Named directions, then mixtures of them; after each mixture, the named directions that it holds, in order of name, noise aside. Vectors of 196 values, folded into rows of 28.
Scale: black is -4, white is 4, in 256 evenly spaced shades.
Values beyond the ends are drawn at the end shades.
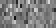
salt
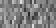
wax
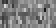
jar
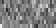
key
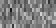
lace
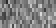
jar, lace.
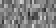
jar, wax.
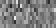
salt.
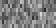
jar, lace, wax.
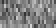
jar, key.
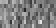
jar, wax.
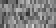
jar, salt, wax.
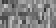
jar.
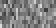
jar, key, lace.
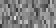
jar, key, salt.
